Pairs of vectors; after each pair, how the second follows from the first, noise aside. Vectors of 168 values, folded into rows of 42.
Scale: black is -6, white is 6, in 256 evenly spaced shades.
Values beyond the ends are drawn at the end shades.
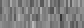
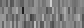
reversed.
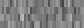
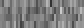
reversed.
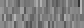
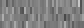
negated, partly zeroed.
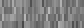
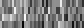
scaled up.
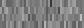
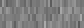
shrunk.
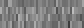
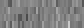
negated, partly zeroed.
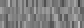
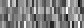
scaled up.
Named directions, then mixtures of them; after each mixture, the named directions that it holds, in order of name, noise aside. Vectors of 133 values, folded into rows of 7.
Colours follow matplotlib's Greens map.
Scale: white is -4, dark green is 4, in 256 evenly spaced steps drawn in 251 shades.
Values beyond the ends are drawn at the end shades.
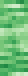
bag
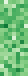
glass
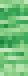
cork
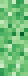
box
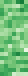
bag, box.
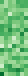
box, cork, glass.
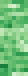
bag.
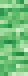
bag, box, cork.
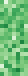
glass.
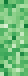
glass.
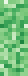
glass.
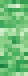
bag, box.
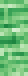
bag, cork.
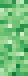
bag, box, cork.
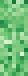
box, cork, glass.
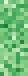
glass.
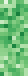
box, cork, glass.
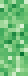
box, cork, glass.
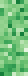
bag, box.
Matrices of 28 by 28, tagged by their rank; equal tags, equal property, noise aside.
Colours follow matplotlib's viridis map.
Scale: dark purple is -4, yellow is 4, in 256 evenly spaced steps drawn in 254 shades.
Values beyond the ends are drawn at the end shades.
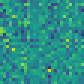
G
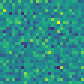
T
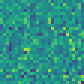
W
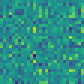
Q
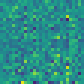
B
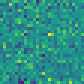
T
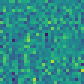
W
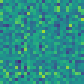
W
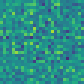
G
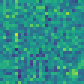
W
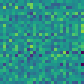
Q
